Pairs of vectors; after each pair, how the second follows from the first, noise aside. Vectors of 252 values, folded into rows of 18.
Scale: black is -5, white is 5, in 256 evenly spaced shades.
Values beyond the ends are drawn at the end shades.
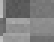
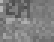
partly zeroed.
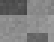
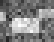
wrapped around, negated, scaled up.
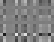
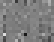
negated, partly zeroed.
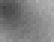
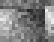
wrapped around, negated, scaled up.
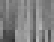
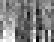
negated, scaled up.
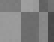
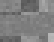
negated, partly zeroed.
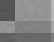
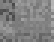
partly zeroed.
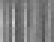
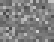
shuffled.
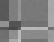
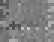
partly zeroed.
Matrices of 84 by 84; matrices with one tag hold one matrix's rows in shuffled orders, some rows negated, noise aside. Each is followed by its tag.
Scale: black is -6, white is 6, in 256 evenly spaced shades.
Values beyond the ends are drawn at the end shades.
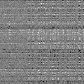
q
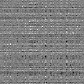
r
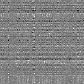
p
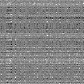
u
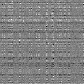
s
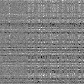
q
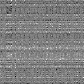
u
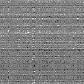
p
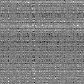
p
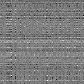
u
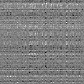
r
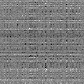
r
